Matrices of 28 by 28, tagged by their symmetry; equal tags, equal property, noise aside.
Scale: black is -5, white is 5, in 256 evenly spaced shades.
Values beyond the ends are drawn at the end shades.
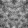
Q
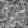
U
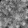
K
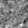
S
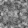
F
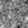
S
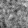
S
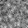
U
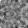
F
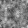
F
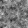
F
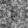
F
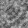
K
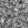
S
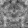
Q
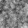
U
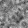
K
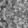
F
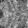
F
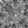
K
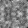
F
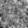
S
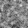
U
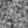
U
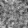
S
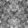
Q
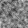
K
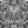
Q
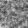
U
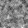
U
